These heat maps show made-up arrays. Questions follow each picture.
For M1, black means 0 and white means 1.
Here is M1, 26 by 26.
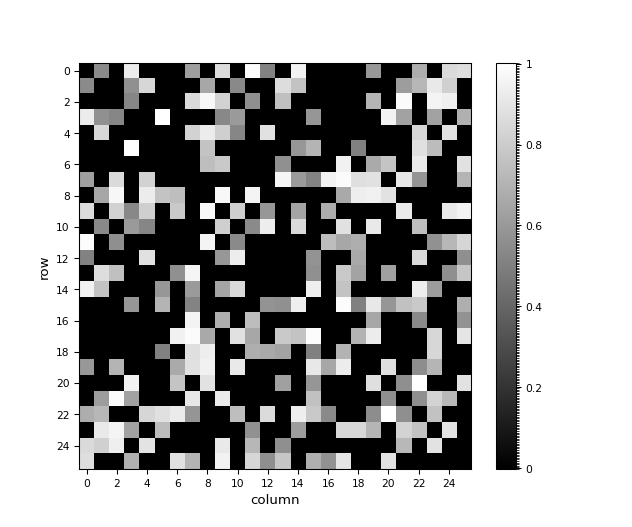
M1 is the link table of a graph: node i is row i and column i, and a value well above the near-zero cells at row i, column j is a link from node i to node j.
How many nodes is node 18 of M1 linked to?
9
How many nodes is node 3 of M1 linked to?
11
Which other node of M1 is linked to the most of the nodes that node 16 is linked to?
node 0
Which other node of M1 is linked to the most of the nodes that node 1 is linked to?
node 9
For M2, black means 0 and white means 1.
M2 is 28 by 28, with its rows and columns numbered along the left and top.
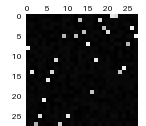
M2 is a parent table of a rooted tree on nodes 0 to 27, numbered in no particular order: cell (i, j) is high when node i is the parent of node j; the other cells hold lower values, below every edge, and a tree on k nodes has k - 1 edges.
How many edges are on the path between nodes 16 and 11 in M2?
5
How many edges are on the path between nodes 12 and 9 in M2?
2
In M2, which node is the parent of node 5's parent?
19
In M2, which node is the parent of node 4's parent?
0
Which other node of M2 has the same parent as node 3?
10
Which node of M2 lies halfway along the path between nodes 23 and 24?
1
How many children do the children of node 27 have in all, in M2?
1
